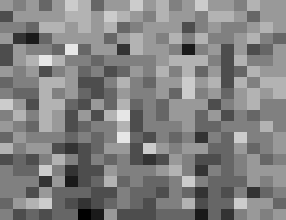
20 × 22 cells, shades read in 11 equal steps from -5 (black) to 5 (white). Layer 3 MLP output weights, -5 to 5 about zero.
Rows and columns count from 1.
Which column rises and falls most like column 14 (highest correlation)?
5
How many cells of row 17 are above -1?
12
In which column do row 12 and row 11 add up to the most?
10
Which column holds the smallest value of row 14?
6
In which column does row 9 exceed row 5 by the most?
15
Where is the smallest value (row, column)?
20, 7
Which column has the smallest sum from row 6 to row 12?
18
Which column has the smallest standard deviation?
22
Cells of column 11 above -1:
11
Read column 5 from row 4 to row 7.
1 -1 2 0
